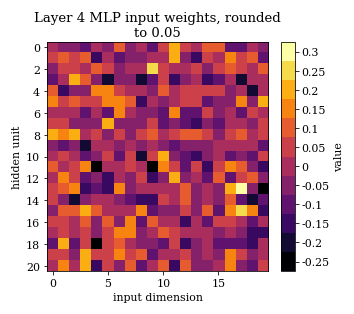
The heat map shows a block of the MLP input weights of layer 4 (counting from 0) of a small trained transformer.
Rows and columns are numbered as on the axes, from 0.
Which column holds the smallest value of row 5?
8
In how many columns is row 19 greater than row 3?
14
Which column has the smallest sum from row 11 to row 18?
19
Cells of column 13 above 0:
5
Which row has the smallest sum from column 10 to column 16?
7
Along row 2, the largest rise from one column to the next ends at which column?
9
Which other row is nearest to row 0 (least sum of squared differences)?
6
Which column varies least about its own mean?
15
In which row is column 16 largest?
13
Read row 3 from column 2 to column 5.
0.2 0.1 -0.05 -0.2
